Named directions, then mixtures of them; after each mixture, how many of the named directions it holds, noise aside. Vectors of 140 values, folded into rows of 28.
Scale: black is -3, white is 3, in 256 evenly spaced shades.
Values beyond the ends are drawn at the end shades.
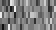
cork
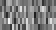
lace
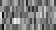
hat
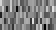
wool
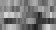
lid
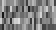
two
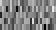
one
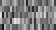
one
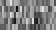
four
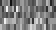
three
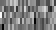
four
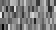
two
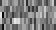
one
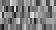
three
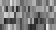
three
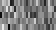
one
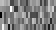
two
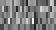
four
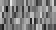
three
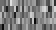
four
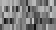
three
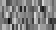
one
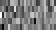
two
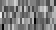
four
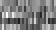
three
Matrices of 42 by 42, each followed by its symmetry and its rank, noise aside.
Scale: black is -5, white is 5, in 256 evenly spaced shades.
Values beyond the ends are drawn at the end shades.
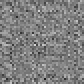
no symmetry, rank six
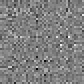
antisymmetric, rank six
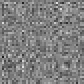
antisymmetric, rank four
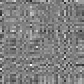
no symmetry, rank three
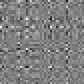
no symmetry, rank three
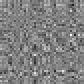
no symmetry, rank four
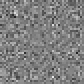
antisymmetric, rank six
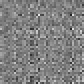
no symmetry, rank four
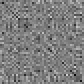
symmetric, rank six
